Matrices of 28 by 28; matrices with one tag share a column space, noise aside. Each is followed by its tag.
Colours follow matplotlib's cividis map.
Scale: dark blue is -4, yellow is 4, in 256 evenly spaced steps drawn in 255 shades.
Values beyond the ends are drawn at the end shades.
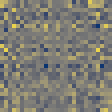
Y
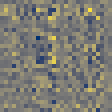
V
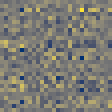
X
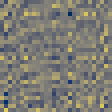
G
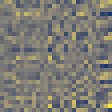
G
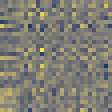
Y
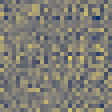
V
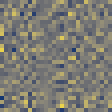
G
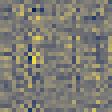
V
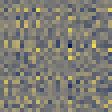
X
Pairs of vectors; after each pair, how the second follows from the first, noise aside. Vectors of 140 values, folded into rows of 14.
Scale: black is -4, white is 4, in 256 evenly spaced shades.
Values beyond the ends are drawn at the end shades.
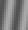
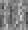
wrapped around, negated, partly zeroed.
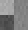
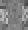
wrapped around, negated, partly zeroed.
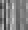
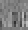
reversed, negated, partly zeroed.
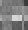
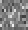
shuffled.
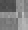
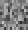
shuffled.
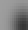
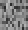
shuffled.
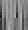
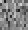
shuffled.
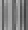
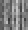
wrapped around, negated.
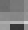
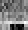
scaled up.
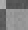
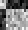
scaled up.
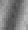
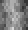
wrapped around, negated.
